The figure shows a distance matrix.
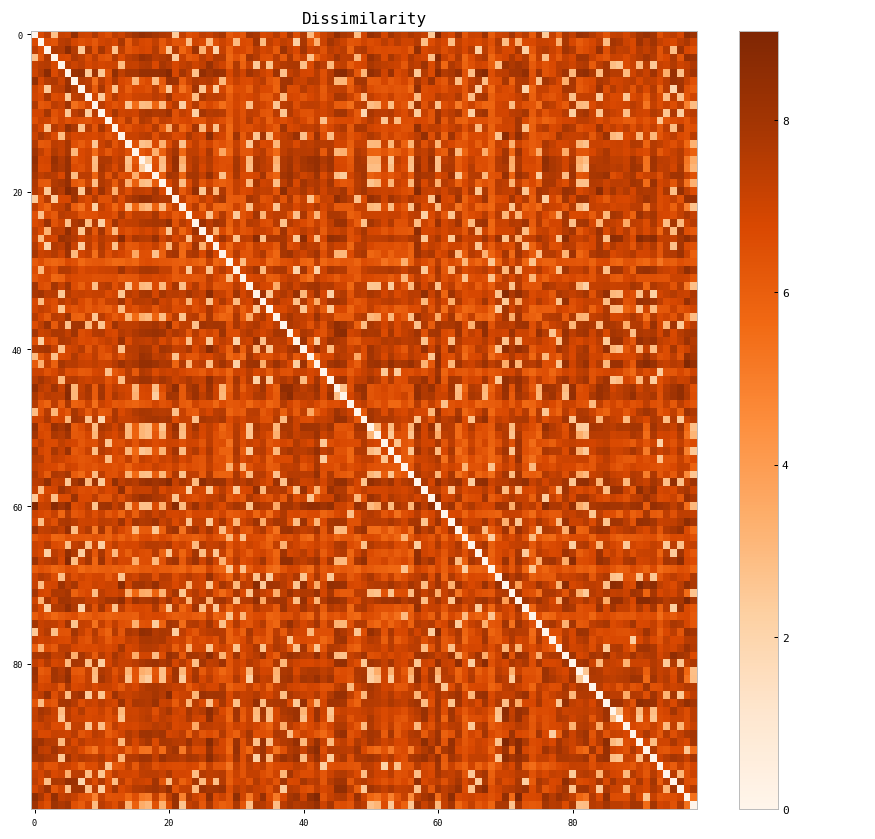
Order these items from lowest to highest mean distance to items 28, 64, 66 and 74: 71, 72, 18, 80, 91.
18, 71, 91, 80, 72
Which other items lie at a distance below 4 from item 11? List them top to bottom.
43, 52, 54, 93
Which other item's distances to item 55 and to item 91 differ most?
97
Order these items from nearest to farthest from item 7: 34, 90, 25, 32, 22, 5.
25, 22, 32, 34, 90, 5
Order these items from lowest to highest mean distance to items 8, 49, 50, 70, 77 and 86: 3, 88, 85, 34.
88, 34, 85, 3
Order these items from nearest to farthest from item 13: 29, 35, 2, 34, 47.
35, 29, 47, 2, 34
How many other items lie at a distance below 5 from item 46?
9
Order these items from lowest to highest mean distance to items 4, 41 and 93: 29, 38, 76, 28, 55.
76, 29, 55, 28, 38
